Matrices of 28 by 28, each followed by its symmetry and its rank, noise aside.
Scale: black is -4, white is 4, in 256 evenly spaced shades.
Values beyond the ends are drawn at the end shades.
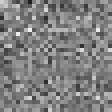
symmetric, rank six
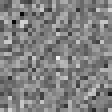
symmetric, rank seven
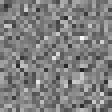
symmetric, rank six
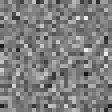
no symmetry, rank six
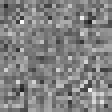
symmetric, rank seven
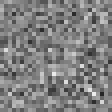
symmetric, rank seven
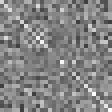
symmetric, rank six
